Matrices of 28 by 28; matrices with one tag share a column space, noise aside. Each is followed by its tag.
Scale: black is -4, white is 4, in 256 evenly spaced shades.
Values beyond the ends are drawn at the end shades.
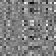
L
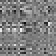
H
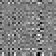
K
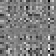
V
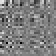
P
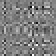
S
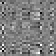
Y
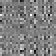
V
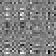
Y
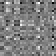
L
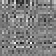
P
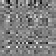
P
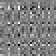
S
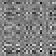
Y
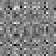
S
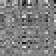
P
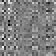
L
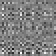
Y
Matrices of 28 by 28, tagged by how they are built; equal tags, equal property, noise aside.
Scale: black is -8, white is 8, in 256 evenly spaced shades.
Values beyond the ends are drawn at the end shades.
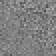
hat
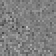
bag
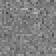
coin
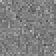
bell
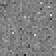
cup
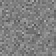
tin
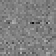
coin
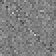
bell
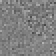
hat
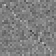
bell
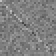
bell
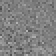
bag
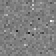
cup
